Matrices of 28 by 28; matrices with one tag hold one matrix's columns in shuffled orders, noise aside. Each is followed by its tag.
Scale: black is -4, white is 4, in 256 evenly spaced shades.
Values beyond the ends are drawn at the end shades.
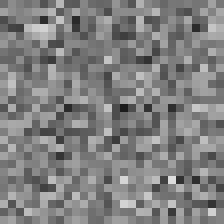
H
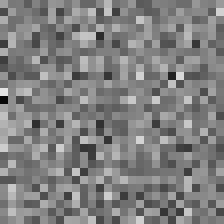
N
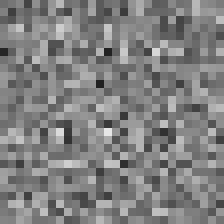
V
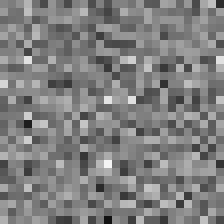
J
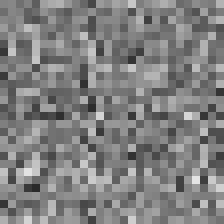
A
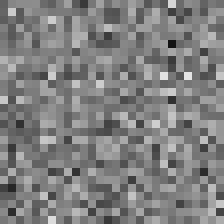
N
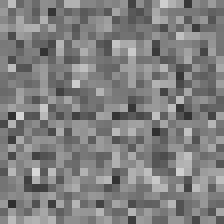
A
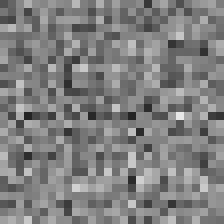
A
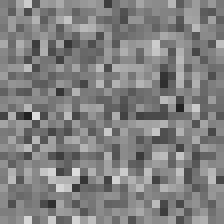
A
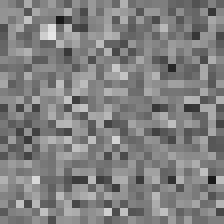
H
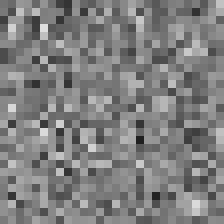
V
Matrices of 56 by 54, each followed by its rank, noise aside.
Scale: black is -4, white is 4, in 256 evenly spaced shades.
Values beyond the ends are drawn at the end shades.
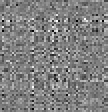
four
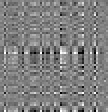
one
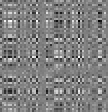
one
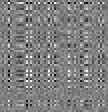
one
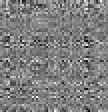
four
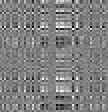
one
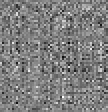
five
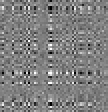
one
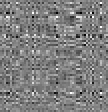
three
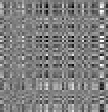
one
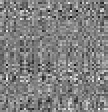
four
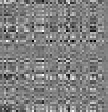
two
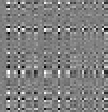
one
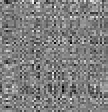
four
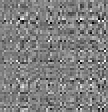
four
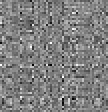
four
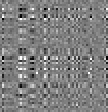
one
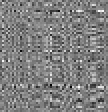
three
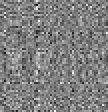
five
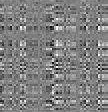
two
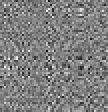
five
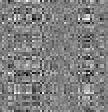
two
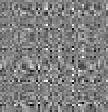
three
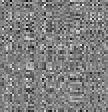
five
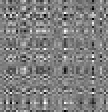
two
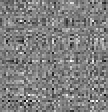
five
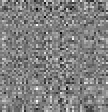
four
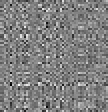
four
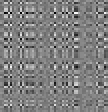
one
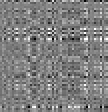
two
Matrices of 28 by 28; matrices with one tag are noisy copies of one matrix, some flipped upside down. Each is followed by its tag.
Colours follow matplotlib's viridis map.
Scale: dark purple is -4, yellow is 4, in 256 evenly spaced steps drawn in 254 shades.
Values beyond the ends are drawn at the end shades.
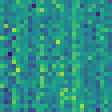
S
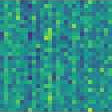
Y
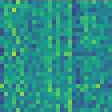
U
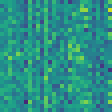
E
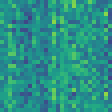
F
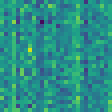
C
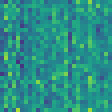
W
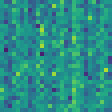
S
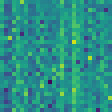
S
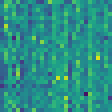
W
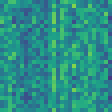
F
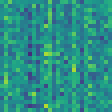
Y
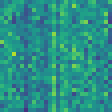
F
